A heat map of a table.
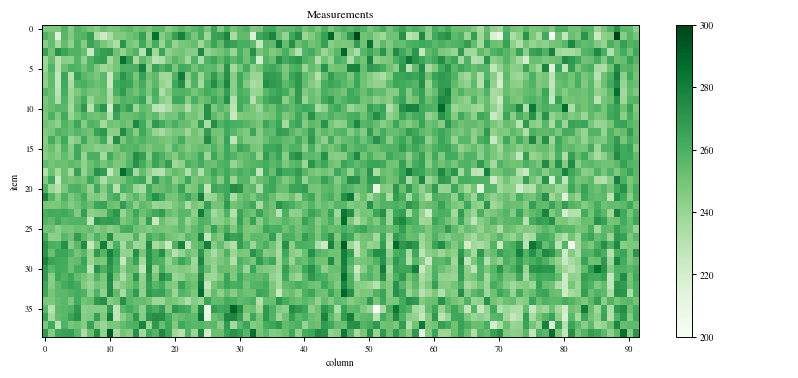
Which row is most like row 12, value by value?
16
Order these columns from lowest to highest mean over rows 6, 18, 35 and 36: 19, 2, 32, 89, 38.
2, 19, 32, 89, 38
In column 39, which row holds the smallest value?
3
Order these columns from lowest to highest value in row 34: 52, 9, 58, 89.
58, 89, 52, 9
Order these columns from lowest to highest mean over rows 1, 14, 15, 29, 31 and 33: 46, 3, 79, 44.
79, 3, 44, 46
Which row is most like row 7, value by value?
6
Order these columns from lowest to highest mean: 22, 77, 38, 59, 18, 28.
59, 22, 18, 38, 77, 28
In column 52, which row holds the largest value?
30
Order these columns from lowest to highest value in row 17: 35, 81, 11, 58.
11, 35, 58, 81
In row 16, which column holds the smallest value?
73
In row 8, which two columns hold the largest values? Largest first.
88, 62
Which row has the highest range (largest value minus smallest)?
1
